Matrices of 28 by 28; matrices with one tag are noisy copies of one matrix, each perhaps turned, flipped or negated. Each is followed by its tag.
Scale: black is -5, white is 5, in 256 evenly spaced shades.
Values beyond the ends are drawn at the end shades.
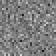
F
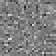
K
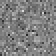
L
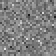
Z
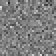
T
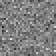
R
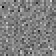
R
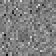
F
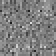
K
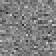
K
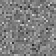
L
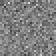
R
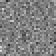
T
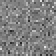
T
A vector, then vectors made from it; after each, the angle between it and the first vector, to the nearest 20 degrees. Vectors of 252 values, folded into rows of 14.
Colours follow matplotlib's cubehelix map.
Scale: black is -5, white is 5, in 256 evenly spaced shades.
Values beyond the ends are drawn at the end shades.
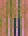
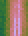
120 degrees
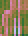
140 degrees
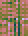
40 degrees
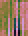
20 degrees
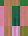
80 degrees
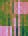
120 degrees
